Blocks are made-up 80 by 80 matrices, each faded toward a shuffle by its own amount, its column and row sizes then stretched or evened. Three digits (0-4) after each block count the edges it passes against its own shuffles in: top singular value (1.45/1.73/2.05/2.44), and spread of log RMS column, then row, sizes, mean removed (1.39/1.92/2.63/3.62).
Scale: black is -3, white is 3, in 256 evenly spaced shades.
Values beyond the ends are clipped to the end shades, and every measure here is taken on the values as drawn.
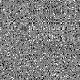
3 0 1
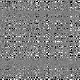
3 3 4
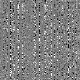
3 4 0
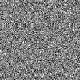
3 0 0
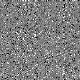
2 2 1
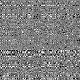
4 0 3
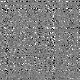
2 2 3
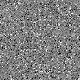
2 1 0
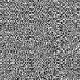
4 2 1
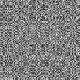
4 0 0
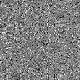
2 0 0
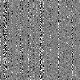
3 4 0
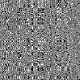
4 3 1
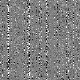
2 4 0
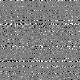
3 1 4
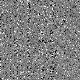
1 2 0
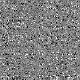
1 2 2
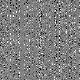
2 4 0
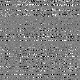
1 2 4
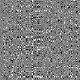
4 3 2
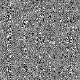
1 3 1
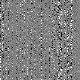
0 4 0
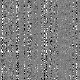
2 4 1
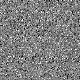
1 0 2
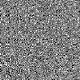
3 1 2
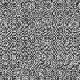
4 0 1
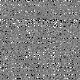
0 2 3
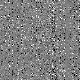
0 3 1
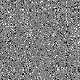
2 2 0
